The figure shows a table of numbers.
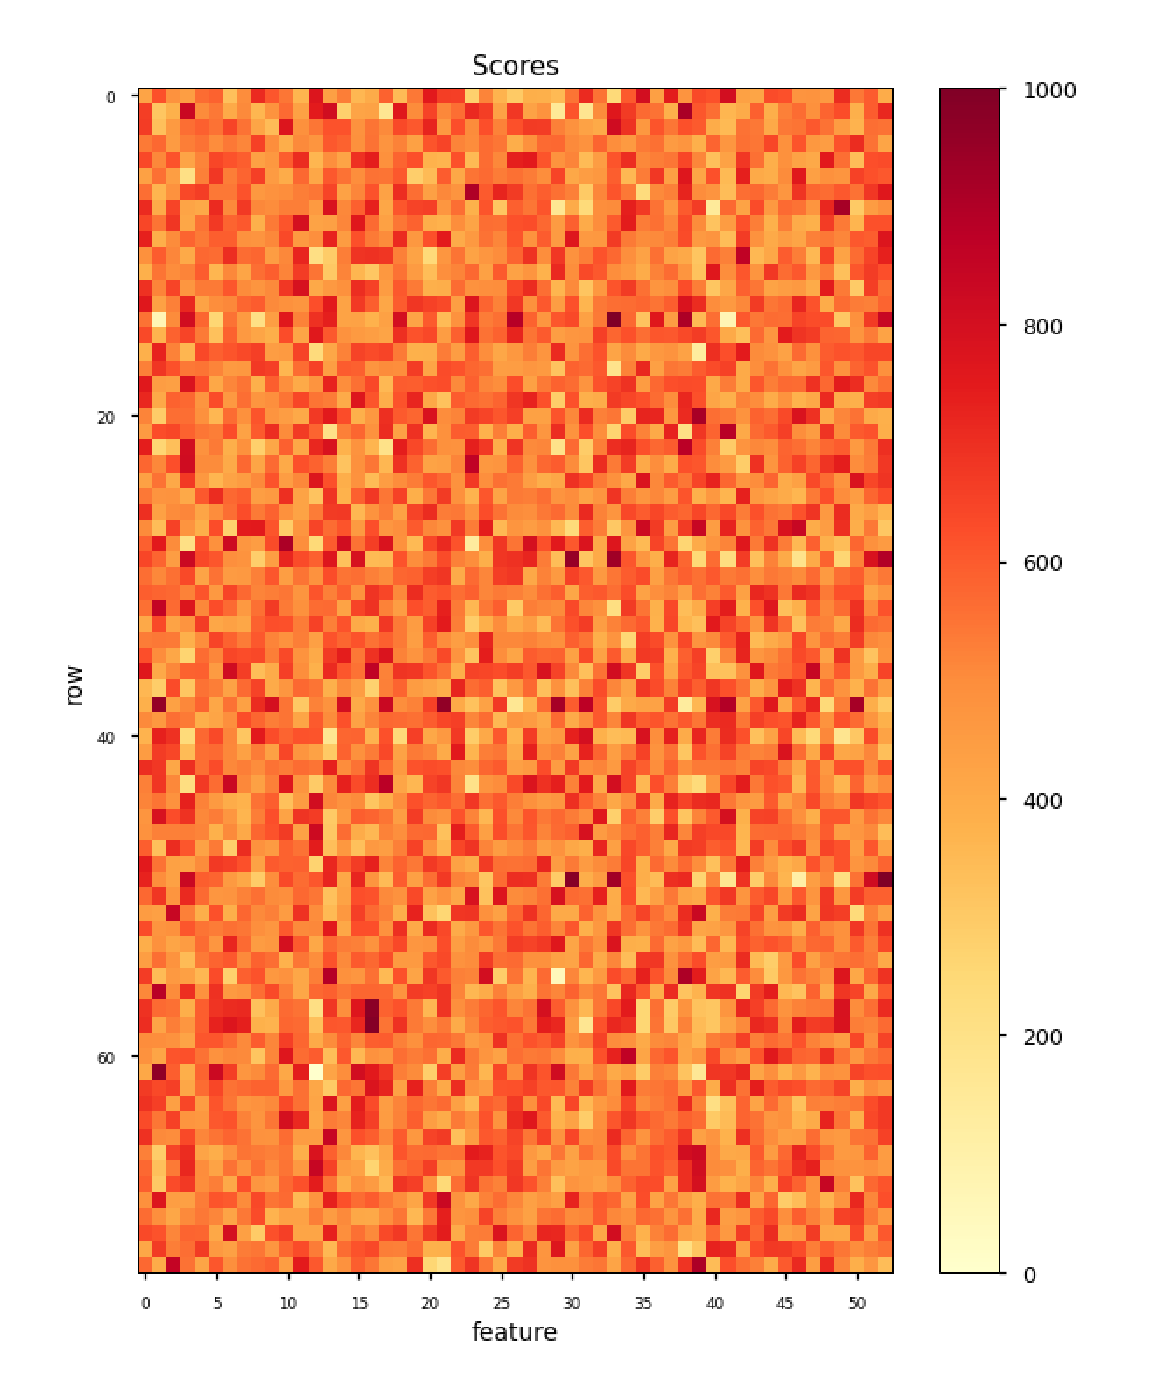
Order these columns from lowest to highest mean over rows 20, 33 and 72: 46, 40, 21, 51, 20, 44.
51, 21, 46, 20, 44, 40
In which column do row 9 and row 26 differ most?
52
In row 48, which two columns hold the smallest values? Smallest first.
12, 40
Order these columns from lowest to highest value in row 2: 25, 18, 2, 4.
2, 25, 4, 18
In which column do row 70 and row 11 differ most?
49
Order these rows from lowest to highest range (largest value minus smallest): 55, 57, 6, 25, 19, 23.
25, 19, 23, 6, 57, 55
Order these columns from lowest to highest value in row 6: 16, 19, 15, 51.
15, 19, 16, 51
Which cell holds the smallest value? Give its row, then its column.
61, 12
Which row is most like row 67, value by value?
66
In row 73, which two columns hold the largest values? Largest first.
39, 2
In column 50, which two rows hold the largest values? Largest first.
38, 24
